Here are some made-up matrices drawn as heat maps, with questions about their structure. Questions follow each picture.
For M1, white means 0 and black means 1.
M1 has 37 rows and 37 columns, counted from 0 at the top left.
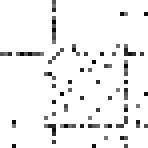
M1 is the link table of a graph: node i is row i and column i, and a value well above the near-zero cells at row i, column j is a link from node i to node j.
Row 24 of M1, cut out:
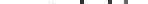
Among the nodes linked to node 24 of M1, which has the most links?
node 31
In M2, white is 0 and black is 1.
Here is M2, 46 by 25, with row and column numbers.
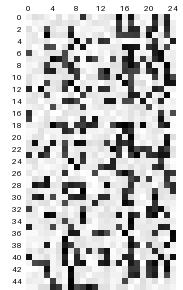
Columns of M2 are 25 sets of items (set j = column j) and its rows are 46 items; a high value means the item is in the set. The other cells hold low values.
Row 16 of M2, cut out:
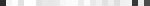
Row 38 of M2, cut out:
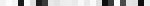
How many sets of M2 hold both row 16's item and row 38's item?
0
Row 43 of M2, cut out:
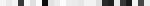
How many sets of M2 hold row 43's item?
7
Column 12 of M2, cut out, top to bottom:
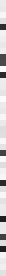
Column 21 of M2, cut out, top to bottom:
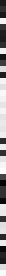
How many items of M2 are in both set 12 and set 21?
9
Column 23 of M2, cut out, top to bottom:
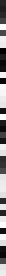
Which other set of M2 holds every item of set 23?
17
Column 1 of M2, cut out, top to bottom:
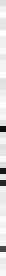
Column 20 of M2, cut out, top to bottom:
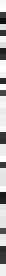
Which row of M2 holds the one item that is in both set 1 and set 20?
41
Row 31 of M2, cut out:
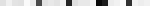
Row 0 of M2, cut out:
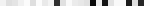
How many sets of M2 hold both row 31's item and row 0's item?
2
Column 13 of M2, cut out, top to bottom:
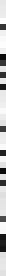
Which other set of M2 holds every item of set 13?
8
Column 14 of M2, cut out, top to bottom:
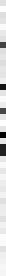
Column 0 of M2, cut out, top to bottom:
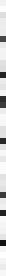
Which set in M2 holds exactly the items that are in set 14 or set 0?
22
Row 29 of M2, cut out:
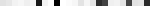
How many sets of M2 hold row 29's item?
6
